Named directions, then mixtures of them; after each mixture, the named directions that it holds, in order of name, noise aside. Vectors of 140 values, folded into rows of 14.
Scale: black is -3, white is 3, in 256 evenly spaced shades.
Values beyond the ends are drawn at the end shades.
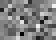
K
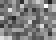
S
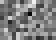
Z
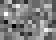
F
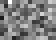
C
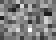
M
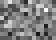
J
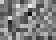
Z.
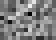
M, Z.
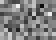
J, M, Z.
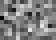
F, M, Z.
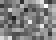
S.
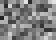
C, F, J.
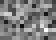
C, F, M.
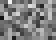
C, F, Z.
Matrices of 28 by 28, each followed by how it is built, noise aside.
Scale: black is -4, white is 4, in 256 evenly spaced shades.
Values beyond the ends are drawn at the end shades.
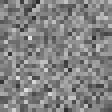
Hankel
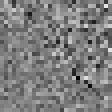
upper triangular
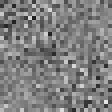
block diagonal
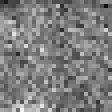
smooth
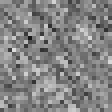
Toeplitz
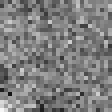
smooth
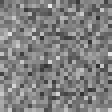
repeating rows
